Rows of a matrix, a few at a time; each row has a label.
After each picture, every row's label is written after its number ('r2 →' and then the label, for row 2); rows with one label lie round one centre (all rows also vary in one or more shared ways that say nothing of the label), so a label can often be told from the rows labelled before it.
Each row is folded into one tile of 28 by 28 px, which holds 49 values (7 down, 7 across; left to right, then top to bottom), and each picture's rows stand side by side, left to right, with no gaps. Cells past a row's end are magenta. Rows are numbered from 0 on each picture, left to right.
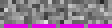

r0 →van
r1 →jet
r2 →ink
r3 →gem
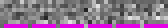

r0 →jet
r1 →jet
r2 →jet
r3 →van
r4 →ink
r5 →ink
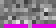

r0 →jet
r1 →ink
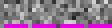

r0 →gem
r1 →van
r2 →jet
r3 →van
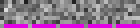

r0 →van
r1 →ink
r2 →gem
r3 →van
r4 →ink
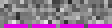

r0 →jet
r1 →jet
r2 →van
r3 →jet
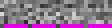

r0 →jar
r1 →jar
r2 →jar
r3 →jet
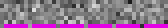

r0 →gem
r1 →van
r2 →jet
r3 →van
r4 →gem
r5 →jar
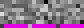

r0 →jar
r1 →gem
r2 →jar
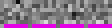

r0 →gem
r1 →jet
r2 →jet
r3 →jet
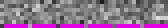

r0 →jar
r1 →van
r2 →jar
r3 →gem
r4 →jet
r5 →ink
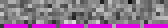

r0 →jar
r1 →jar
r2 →jet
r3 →gem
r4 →gem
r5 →ink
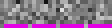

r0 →gem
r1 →gem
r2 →van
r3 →ink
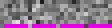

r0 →jet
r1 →van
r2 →gem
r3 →jar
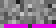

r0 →gem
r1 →jar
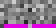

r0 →jar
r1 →van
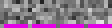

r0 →gem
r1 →van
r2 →jet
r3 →jet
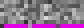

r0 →jar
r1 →ink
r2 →jar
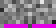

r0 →van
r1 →jar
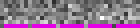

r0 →jet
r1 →jet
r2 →ink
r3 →ink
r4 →jar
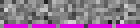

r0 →van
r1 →gem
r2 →jet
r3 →jar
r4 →ink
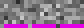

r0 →gem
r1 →ink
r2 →jar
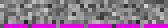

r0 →jar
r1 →jar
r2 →ink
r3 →jet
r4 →jar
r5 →gem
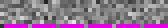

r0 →jar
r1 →gem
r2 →jet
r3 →van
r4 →gem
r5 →van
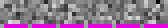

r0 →jet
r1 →gem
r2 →ink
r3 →ink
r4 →ink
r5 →gem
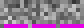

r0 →jet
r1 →ink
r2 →gem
